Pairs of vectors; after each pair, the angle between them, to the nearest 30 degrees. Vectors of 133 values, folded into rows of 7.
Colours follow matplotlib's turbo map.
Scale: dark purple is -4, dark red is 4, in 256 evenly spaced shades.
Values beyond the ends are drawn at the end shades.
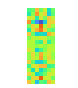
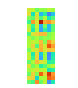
120 degrees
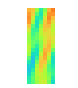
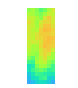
60 degrees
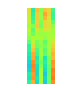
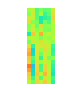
150 degrees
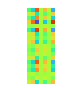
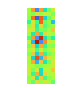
120 degrees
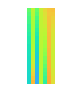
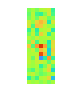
90 degrees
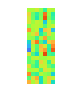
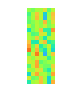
150 degrees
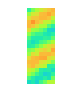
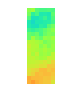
120 degrees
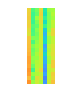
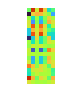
90 degrees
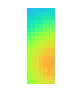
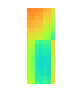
150 degrees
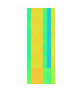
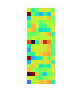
90 degrees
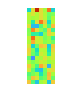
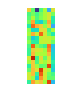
150 degrees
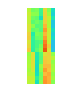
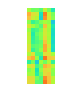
30 degrees
